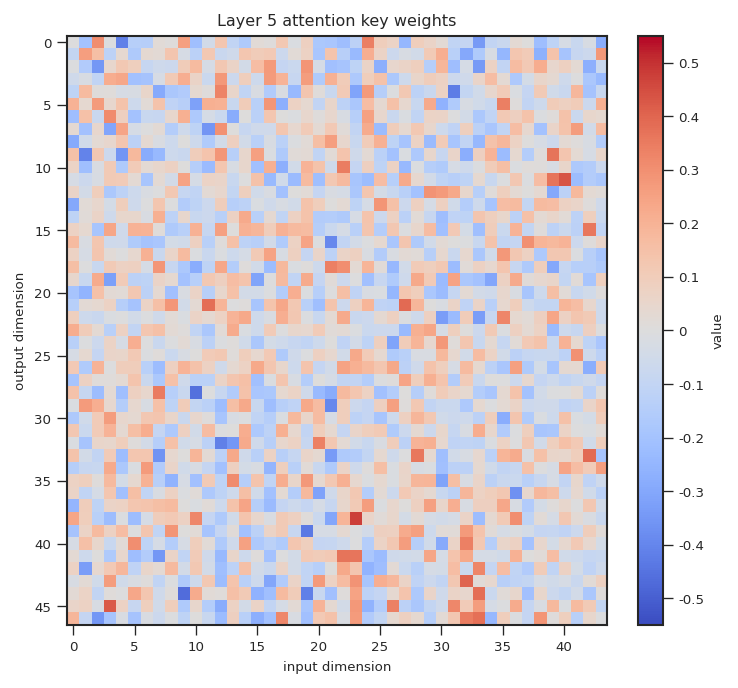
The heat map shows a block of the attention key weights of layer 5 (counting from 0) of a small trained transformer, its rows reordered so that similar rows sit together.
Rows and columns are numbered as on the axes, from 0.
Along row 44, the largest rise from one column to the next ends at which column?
10
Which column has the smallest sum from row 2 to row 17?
23
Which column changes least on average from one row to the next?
18
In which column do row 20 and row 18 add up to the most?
22
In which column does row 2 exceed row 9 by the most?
4
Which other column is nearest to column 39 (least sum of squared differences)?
40
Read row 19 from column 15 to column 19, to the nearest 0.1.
-0.3 0 0.2 -0.1 0.2
